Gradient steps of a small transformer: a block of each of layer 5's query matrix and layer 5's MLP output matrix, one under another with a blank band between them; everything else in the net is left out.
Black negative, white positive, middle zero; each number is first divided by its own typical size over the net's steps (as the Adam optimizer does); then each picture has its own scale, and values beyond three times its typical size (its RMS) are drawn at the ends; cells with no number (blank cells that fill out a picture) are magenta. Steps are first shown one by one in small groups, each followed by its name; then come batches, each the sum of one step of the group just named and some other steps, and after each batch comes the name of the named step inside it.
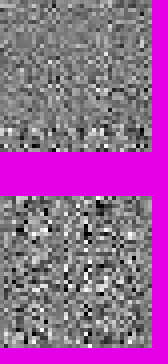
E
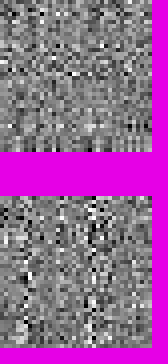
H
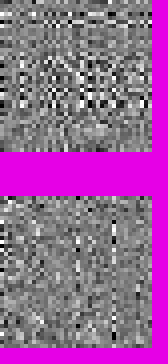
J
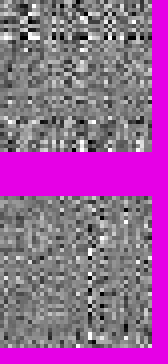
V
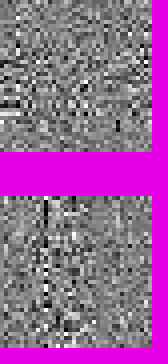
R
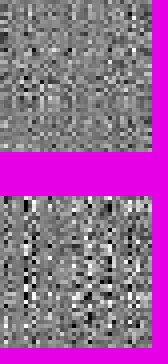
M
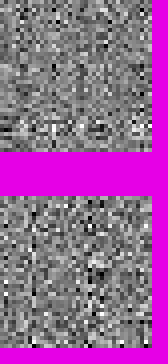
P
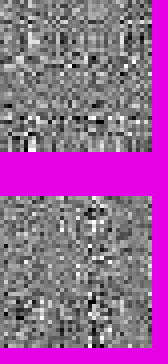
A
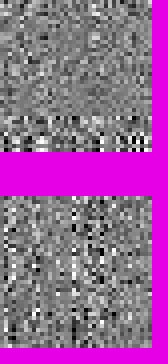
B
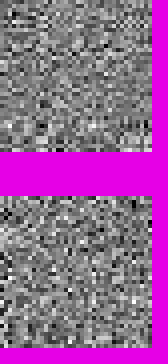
H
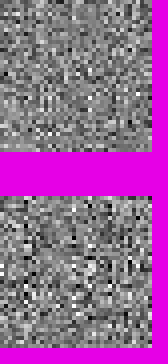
M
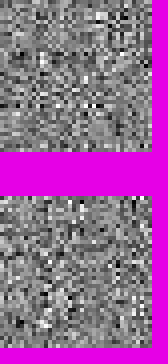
R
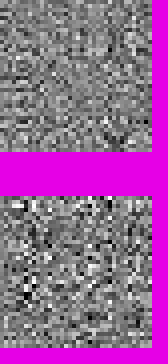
M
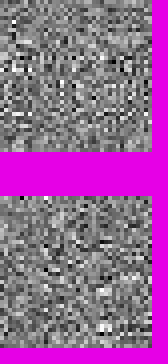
R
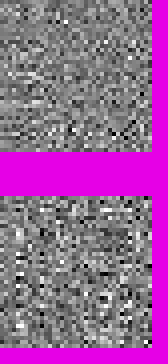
P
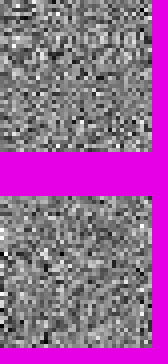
P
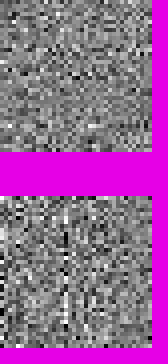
H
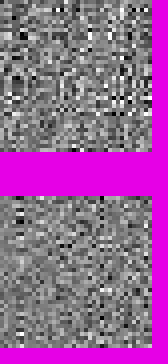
V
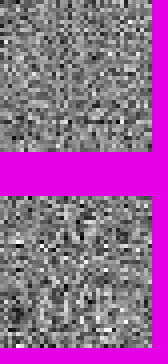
A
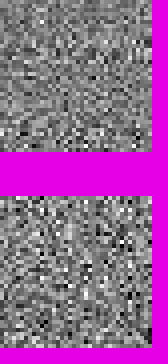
E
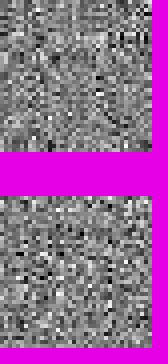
M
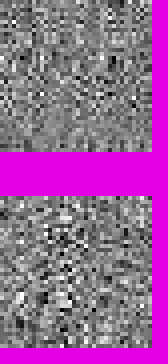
H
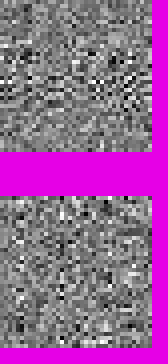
H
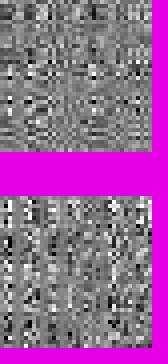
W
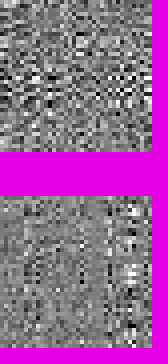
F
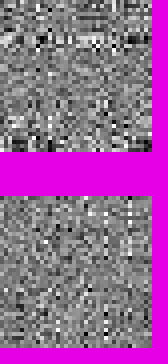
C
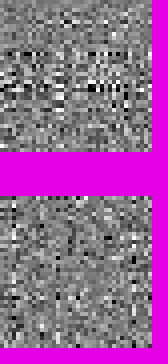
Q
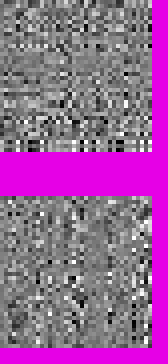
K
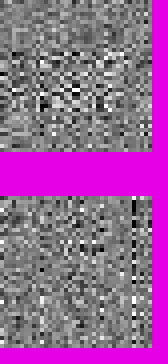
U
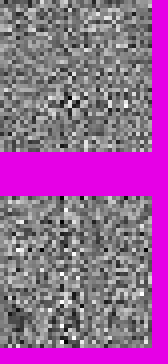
K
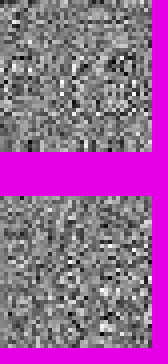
K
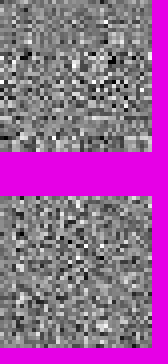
Q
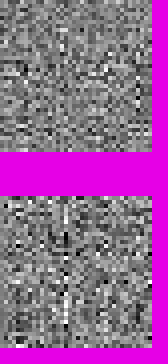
W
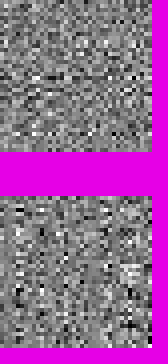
F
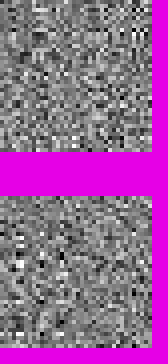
Q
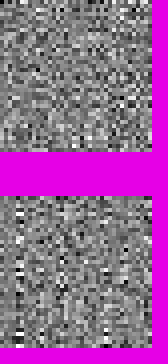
C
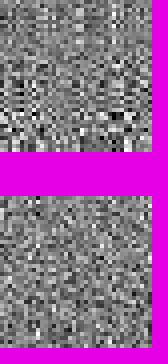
W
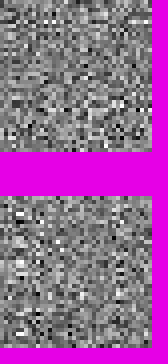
W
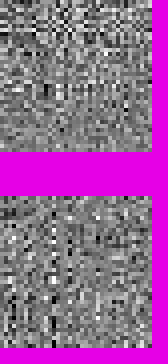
Q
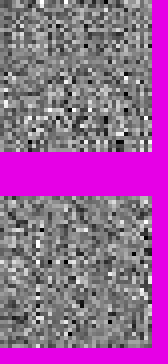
K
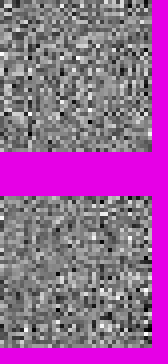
C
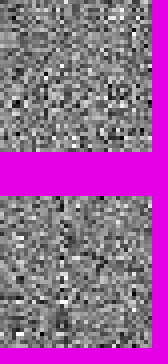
Q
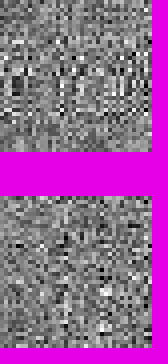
W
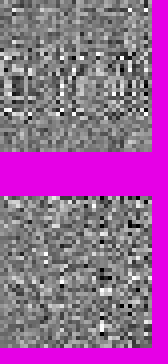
W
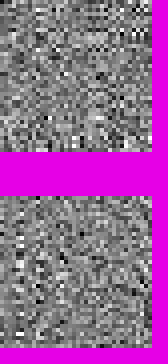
C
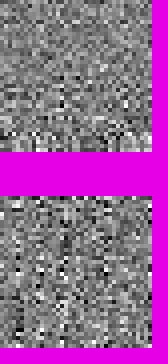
Q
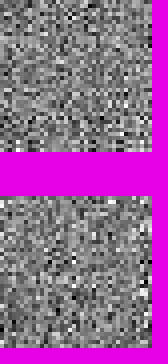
K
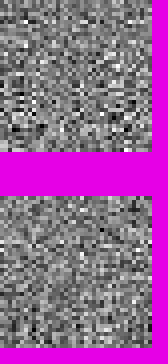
U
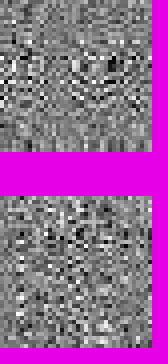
W
